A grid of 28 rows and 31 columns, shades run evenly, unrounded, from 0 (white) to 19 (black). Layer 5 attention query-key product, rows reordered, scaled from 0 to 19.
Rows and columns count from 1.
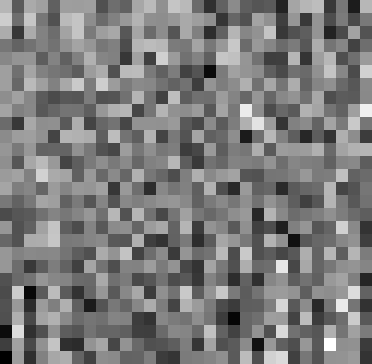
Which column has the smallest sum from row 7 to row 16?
3
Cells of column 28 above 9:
15
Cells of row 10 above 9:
16
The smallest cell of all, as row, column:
27, 28
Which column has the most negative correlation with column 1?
24
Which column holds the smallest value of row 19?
5
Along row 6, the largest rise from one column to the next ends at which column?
10
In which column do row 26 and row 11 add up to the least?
2
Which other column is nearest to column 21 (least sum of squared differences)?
9
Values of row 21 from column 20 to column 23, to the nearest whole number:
13 6 11 11
